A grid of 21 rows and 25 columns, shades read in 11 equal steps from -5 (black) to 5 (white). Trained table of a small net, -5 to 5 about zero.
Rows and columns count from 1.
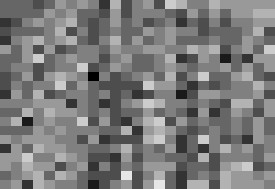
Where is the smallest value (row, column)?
9, 9
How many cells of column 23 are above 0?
11
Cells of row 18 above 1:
3
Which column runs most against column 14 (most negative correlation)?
7
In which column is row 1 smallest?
10
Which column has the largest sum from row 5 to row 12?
16
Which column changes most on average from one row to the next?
19
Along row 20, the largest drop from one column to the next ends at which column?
13
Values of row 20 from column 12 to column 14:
4 -2 0
